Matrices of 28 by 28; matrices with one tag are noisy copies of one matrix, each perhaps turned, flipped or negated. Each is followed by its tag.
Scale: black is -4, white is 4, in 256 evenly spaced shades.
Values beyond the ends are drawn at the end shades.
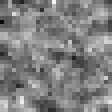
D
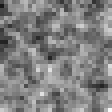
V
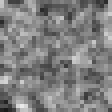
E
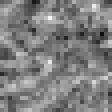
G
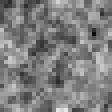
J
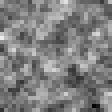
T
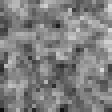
V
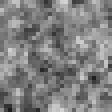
J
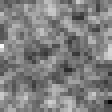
J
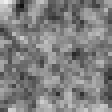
E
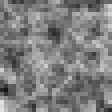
E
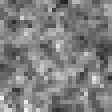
J
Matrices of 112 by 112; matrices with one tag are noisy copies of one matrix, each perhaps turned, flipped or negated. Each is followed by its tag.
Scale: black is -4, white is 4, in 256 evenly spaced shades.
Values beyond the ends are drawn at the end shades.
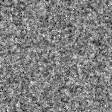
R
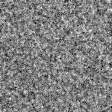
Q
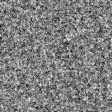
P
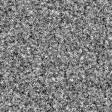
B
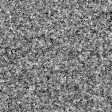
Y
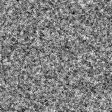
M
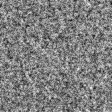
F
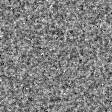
B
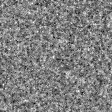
P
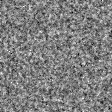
B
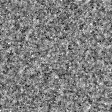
F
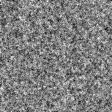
M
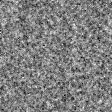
M
